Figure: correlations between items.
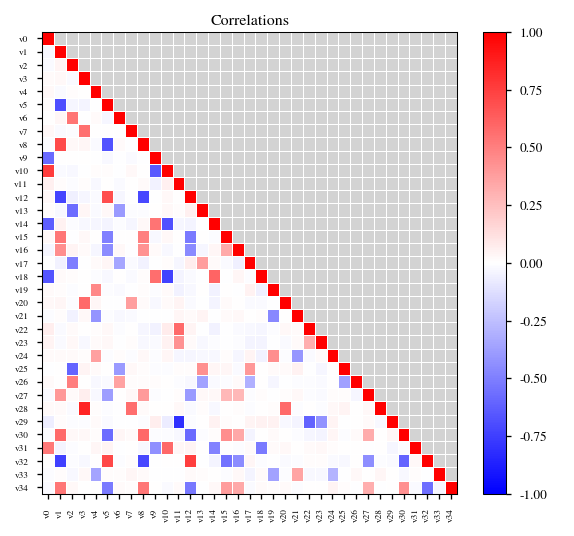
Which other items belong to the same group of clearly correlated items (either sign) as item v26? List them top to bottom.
v2, v6, v13, v17, v25
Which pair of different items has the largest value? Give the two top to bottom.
v3, v28
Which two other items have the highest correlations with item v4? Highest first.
v19, v24
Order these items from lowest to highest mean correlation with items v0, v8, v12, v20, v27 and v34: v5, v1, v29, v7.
v5, v29, v7, v1
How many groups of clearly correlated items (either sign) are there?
6
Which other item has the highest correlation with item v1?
v8
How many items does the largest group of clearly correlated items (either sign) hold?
10
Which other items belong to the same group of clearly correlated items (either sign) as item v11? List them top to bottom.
v22, v23, v29
